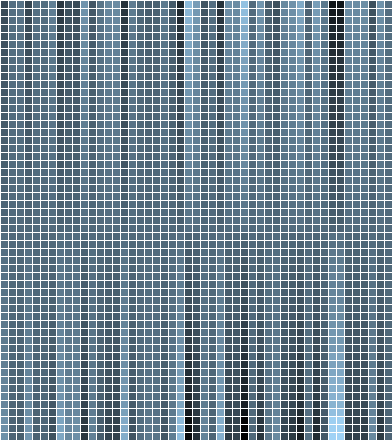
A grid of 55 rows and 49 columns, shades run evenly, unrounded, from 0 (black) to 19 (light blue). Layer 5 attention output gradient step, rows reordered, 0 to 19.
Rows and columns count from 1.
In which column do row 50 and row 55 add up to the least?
31
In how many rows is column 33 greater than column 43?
29
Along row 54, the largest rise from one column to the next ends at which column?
42
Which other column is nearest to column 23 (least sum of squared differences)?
28
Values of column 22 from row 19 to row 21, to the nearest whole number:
9 9 9
